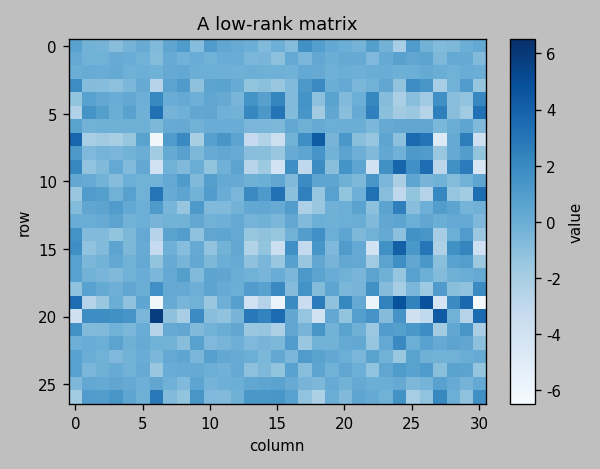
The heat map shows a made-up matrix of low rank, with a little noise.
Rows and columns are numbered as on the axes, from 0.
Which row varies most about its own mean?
19
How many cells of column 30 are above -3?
23
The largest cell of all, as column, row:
6, 20
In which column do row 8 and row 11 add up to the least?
24
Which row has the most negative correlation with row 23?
12
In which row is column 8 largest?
7
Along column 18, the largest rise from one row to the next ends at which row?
21
